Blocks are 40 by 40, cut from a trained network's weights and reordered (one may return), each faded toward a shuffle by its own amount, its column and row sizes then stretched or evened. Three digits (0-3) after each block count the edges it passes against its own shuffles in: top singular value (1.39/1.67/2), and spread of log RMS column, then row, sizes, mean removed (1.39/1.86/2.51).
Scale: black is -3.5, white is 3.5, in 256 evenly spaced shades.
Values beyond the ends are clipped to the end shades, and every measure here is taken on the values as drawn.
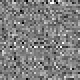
2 1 2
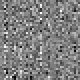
0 3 1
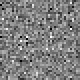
0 1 0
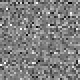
1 0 2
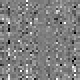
1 3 1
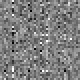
0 3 0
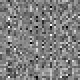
2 3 0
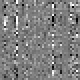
2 3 1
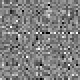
3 2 1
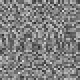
3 0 0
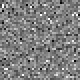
0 0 1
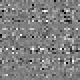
0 1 3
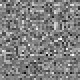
2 0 1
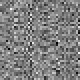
3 2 0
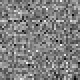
2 0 0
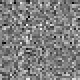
1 1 1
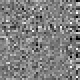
1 2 1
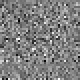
0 2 2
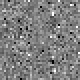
0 2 0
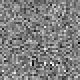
1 0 0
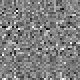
2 1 2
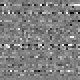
2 0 3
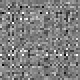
2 2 2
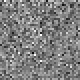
0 0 1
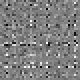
2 3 3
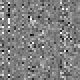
0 3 0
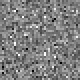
0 1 0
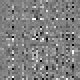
2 3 2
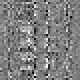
3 3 0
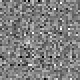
0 1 2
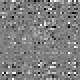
2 2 3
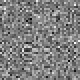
2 1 0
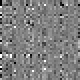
3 3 1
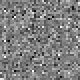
0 1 1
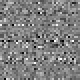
0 0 3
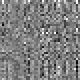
3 3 0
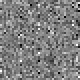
0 2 0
